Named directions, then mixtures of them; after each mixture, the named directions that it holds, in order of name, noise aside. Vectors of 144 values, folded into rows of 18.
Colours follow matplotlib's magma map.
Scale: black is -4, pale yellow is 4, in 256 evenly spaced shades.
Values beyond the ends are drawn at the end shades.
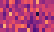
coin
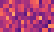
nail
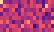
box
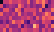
box.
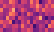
box, coin, nail.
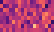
box, nail.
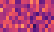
box, coin, nail.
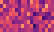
box, coin, nail.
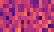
nail.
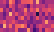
coin.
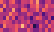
box, coin, nail.
